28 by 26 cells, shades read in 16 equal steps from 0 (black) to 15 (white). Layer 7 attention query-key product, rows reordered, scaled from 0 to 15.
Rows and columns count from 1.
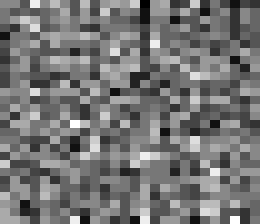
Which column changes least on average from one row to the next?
26
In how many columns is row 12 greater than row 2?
14
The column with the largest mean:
22
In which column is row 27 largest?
21
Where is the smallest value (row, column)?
1, 15
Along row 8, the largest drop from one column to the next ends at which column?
24
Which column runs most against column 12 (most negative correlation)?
8
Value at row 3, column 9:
9
